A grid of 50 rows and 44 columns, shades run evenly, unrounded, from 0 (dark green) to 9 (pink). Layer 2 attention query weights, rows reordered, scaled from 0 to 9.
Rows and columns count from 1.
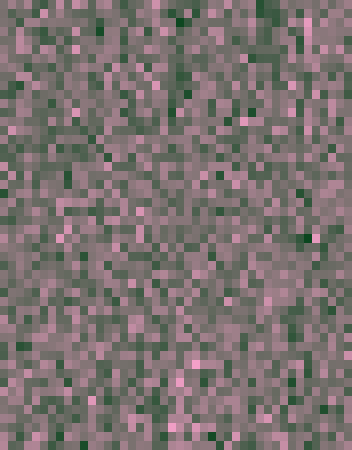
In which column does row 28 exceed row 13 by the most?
32
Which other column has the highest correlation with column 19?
6
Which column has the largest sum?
25
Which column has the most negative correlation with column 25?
8
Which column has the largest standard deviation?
39
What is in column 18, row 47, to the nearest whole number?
6
